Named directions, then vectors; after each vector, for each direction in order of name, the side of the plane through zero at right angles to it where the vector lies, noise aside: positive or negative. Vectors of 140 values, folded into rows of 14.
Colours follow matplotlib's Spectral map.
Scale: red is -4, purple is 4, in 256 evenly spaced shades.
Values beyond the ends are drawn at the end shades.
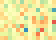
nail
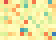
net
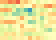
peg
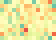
negative, negative, negative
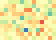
positive, positive, negative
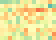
negative, negative, negative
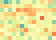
negative, negative, negative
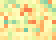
positive, negative, negative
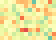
negative, negative, positive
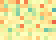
positive, negative, positive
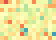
positive, positive, positive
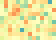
negative, positive, negative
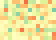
positive, negative, positive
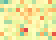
negative, negative, negative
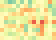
positive, negative, negative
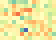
positive, positive, negative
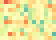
negative, positive, positive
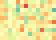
positive, negative, positive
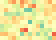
negative, negative, positive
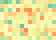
negative, negative, negative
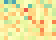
positive, negative, negative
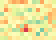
negative, negative, positive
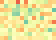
positive, negative, positive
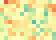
negative, positive, positive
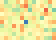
positive, negative, positive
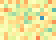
positive, negative, positive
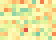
negative, negative, positive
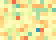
positive, negative, positive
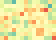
positive, negative, negative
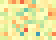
negative, negative, positive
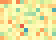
positive, positive, positive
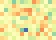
positive, positive, negative
